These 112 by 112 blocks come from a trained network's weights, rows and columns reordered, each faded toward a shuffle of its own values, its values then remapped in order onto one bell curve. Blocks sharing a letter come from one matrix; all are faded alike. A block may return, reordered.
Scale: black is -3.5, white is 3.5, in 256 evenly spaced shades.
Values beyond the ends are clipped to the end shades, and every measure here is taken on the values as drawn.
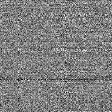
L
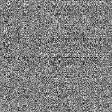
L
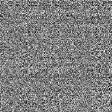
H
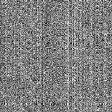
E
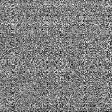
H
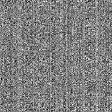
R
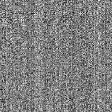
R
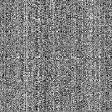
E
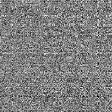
H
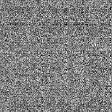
H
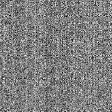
R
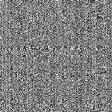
R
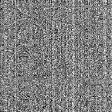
E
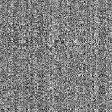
R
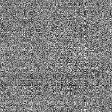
L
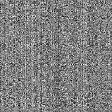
E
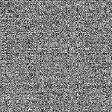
H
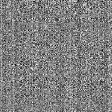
R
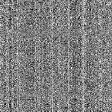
E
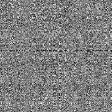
L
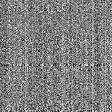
E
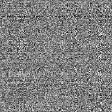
L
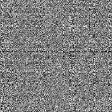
L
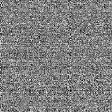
H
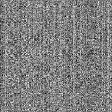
E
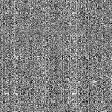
E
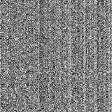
E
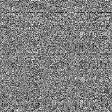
L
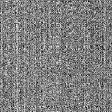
E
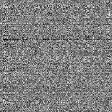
L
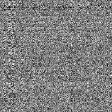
H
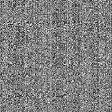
R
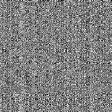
R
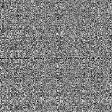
L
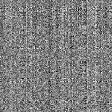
E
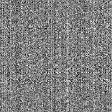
E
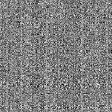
R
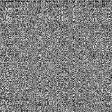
L
